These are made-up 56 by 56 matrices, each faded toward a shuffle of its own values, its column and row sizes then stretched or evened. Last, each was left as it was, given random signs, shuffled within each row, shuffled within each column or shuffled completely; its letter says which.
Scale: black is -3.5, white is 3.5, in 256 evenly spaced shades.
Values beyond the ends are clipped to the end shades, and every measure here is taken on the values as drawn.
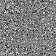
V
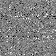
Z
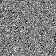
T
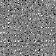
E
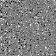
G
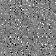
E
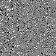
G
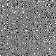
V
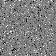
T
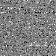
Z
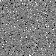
T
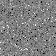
T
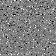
Z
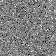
T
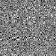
E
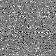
Z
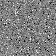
T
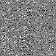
E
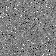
T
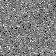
T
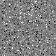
G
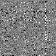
V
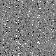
G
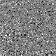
Z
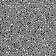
T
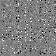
V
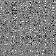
V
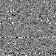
Z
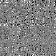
E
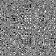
E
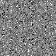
G
